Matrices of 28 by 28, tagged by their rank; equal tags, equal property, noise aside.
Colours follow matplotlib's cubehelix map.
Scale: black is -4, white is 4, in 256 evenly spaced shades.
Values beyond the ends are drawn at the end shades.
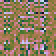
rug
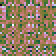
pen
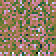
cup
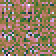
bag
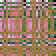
rug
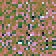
cup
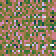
bag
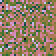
cup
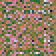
cup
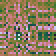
pen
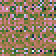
pen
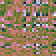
rug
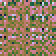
rug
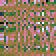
pen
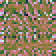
pen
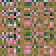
rug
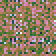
bag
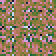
pen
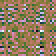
rug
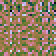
pen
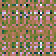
rug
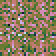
cup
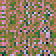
bag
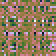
pen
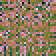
bag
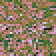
cup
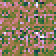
bag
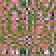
pen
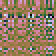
rug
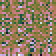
pen
